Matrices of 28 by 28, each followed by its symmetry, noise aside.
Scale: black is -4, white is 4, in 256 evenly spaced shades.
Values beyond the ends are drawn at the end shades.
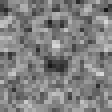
mirrored left to right.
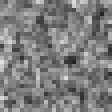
no symmetry.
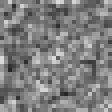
symmetric.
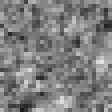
symmetric.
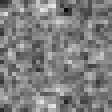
mirrored top to bottom.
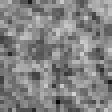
symmetric across the other diagonal.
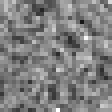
symmetric across the other diagonal.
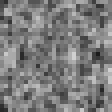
mirrored top to bottom.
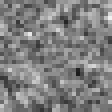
no symmetry.
